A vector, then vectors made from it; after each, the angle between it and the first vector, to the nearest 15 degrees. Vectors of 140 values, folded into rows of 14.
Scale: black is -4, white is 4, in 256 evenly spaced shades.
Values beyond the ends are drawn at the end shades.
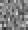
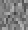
90 degrees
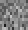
135 degrees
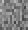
75 degrees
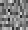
135 degrees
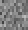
60 degrees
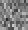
105 degrees
